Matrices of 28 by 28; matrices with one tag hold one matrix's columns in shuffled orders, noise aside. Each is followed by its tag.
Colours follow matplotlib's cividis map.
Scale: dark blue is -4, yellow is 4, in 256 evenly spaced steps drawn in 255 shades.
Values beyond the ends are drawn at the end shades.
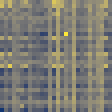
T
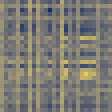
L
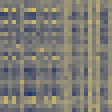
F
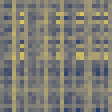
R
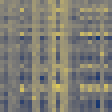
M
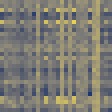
F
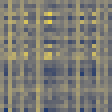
R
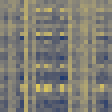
M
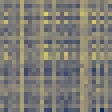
R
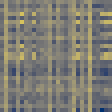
R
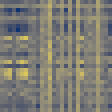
L
